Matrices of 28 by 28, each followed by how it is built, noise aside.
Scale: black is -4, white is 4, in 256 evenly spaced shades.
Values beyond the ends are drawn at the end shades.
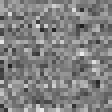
low rank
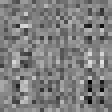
low rank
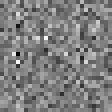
low rank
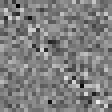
banded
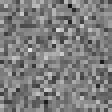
noise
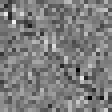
banded
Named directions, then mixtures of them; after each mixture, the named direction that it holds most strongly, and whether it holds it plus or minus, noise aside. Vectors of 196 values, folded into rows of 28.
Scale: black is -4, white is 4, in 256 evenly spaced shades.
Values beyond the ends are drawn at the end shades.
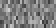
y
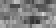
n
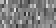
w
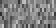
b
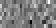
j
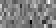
j, plus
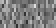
w, plus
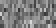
b, minus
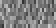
b, minus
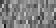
w, minus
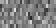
w, plus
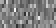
w, plus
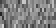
b, plus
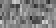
n, plus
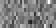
y, minus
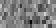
j, plus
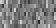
w, plus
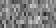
w, plus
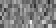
j, minus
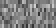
b, plus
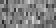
w, minus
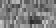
y, minus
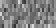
b, minus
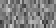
y, plus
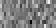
j, plus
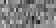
w, plus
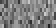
b, plus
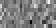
j, plus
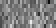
y, plus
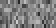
y, plus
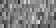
b, plus
